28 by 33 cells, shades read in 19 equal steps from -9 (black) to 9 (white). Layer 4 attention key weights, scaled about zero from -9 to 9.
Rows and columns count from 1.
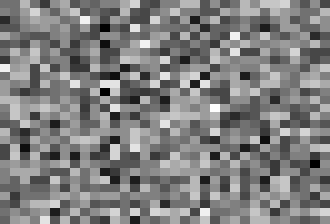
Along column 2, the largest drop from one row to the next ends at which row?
16
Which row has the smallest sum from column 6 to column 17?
20
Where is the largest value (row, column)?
14, 22
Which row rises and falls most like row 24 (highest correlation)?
23
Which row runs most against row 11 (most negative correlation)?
8
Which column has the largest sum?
24
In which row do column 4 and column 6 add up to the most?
26
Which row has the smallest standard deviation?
25
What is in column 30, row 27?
3
